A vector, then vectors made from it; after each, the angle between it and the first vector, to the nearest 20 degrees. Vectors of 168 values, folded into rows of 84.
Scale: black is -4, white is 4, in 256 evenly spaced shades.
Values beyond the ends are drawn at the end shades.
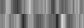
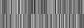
100 degrees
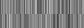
80 degrees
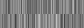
120 degrees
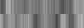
60 degrees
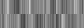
40 degrees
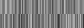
80 degrees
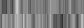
100 degrees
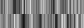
40 degrees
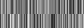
80 degrees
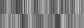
40 degrees
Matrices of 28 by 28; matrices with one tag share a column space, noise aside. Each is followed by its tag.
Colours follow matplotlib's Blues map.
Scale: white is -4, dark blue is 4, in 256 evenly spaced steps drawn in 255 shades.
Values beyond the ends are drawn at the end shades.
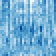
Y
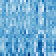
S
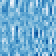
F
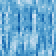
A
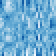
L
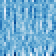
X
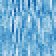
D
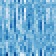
X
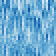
D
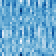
F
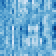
Y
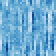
A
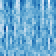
Y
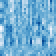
Y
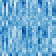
F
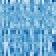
S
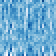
X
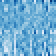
S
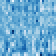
S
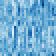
F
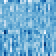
S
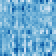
S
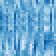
A
